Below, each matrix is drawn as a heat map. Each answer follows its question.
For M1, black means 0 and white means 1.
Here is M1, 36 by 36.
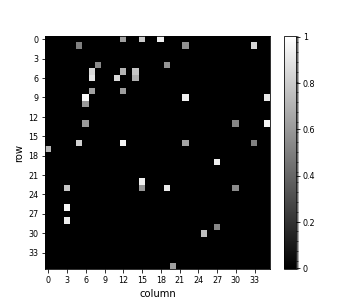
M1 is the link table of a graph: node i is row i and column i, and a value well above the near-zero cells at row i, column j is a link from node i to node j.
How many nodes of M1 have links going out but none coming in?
11
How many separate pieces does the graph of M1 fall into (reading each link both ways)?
7
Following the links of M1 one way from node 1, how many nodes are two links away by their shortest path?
4
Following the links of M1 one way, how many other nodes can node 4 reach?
5
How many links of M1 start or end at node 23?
4
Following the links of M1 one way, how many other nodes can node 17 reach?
4
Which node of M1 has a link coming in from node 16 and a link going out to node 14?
node 5
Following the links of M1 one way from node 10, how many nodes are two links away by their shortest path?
3
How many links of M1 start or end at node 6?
6
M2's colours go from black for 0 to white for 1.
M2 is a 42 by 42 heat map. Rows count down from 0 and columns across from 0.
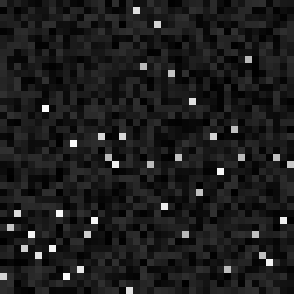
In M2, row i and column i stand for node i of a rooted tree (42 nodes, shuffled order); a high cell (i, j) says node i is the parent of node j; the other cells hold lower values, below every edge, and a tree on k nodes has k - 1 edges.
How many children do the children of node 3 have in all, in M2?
4
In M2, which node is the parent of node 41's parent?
29
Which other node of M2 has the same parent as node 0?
9
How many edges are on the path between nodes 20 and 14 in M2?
9
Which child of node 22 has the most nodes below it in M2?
39
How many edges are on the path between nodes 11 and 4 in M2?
5
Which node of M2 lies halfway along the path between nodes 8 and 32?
19
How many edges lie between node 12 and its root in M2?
5
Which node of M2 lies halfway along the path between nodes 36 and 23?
18
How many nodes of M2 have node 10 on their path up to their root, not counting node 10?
4
